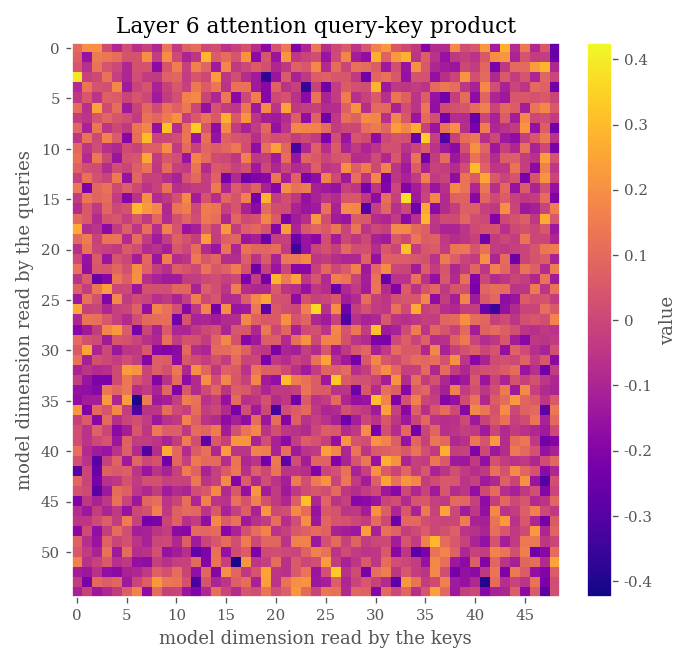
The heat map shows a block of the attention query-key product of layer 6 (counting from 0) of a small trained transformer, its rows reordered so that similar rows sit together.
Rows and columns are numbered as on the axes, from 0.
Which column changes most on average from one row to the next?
19
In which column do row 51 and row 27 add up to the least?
16
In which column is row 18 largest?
0
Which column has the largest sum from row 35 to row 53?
31
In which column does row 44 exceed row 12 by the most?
18
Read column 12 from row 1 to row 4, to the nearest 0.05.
-0.05 0.15 0.05 0.15
